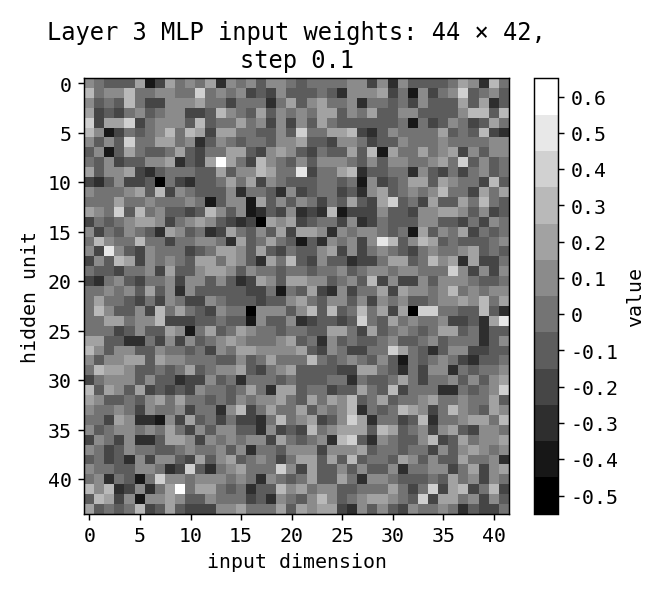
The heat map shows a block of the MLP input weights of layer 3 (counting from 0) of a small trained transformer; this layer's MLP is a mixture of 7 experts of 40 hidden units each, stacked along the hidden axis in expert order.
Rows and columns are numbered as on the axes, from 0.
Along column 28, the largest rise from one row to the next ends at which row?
7
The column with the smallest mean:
16
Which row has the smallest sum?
10
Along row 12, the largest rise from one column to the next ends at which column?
17
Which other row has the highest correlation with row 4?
1
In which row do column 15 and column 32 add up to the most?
33
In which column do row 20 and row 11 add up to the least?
15
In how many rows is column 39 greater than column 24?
16
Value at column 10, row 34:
0.2
